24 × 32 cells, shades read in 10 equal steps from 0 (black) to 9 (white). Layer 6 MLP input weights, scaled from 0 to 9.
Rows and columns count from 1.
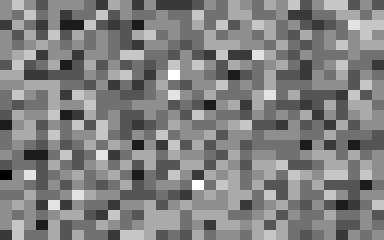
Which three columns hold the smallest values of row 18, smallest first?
1, 12, 17
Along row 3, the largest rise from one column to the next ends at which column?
8
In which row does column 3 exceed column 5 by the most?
18
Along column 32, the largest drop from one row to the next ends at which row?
22
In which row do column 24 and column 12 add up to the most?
24
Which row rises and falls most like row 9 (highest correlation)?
5
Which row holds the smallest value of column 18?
11
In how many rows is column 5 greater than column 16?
18
